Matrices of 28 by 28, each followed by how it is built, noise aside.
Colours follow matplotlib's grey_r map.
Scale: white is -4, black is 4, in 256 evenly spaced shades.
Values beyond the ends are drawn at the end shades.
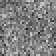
smooth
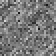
Hankel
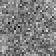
smooth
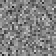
noise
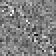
banded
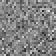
Hankel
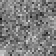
smooth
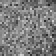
smooth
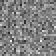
noise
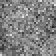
smooth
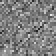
Hankel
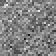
Hankel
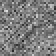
Hankel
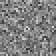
noise
